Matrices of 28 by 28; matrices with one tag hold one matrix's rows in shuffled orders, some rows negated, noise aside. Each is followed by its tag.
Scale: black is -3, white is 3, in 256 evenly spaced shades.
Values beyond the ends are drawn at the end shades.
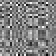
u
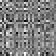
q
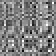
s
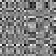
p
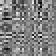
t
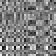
p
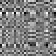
p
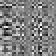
t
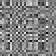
u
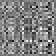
s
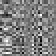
t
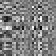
t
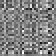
s
